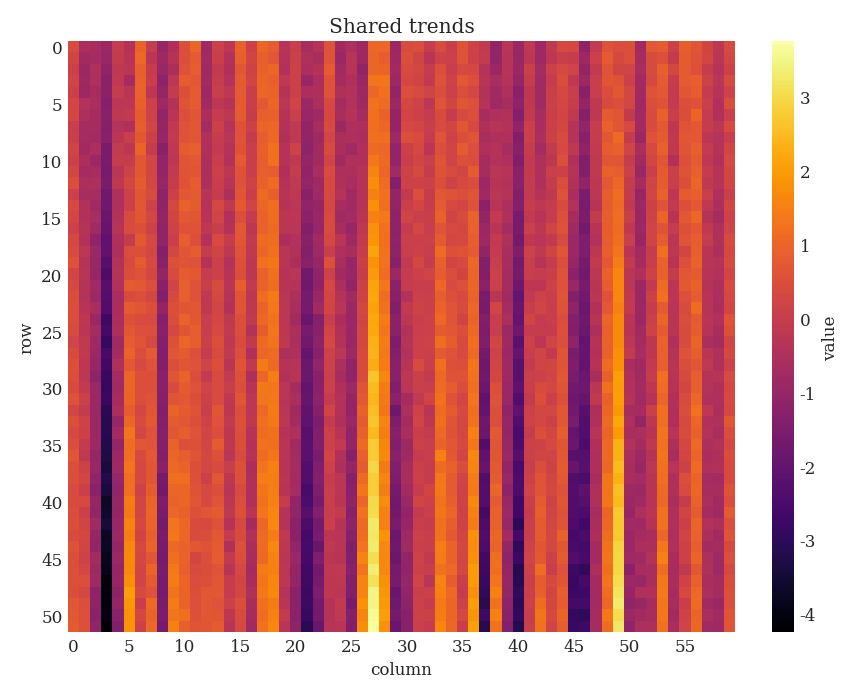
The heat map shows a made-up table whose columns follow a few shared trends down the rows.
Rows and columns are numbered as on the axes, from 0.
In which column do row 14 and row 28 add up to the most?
27
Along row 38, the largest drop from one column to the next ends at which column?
37
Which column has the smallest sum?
3
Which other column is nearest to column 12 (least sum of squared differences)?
1
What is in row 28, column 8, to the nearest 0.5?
-1.5
